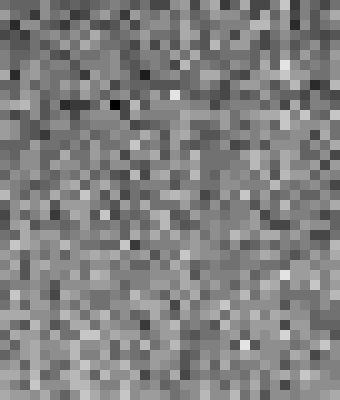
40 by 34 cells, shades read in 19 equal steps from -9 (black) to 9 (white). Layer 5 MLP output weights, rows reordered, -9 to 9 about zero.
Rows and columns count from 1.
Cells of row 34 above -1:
23
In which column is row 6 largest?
20
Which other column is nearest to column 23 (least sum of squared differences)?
17
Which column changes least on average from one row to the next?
21
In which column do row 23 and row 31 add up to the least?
29
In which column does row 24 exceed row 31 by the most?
18
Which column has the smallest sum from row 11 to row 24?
13
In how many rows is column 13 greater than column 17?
17
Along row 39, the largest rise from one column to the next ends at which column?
4
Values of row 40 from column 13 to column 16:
5 1 2 2
